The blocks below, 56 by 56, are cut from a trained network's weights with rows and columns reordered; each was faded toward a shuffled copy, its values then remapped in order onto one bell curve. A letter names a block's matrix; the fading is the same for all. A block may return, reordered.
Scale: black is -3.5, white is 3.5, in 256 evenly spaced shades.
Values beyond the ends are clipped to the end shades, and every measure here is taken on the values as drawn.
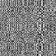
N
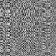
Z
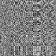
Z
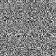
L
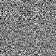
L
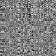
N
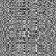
Z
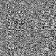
L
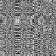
Z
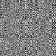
Z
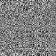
L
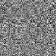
L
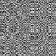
Z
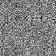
L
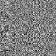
N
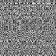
N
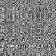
N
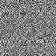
L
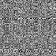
N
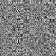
N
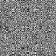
L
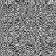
Z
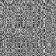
Z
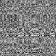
N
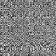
L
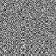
Z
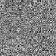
L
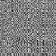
Z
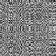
Z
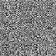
L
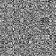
L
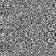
Z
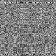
N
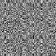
N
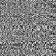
L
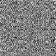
L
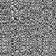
Z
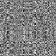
N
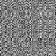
Z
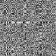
N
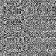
L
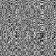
N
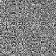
L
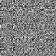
L
